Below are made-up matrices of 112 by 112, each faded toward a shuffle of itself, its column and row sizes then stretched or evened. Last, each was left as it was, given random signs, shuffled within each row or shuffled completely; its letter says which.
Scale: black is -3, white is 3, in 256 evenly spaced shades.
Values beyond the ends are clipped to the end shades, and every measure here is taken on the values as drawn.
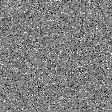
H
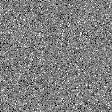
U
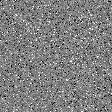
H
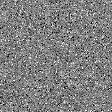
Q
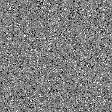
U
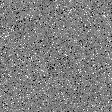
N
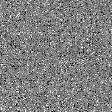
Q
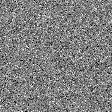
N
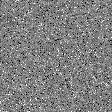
N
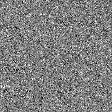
U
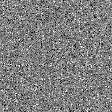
U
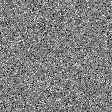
N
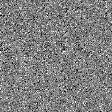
Q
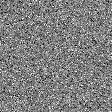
N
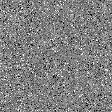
U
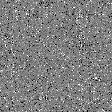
Q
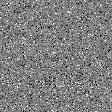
Q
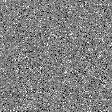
U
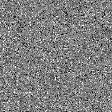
Q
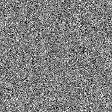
U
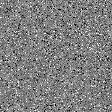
U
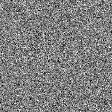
U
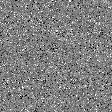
H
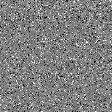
Q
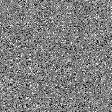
Q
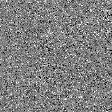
Q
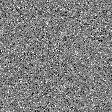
N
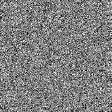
Q
